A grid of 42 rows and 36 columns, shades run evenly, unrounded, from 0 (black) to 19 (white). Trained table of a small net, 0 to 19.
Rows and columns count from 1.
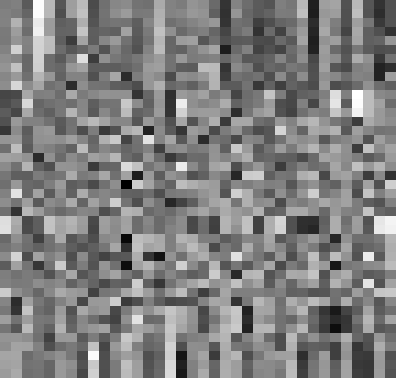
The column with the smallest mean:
29
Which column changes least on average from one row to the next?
6
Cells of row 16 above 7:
29
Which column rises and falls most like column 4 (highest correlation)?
8
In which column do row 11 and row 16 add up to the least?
22
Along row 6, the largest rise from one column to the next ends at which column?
30
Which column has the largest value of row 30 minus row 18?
17
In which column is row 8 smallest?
35
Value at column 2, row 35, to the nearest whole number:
4
